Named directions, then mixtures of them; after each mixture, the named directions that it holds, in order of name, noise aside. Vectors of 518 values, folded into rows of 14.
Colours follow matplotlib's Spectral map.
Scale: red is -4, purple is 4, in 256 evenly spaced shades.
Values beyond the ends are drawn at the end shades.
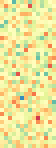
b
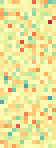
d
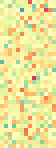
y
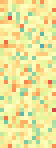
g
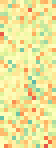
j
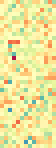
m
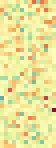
d, g, y.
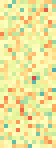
j, m, y.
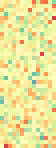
d, g, j.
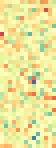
g, j, y.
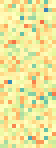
j, m, y.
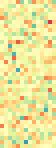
d, m.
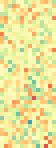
j.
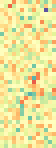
j, y.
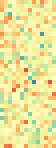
g, j.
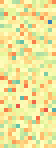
b, d, m.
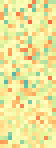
b, d, y.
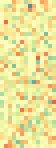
b, j.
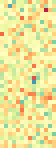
j, y.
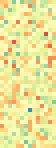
b, m.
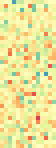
b, y.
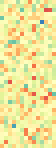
m, y.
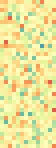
g.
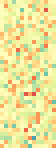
b, g, y.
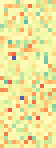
b, m.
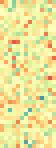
b, m.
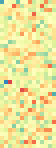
g, m, y.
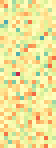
b.
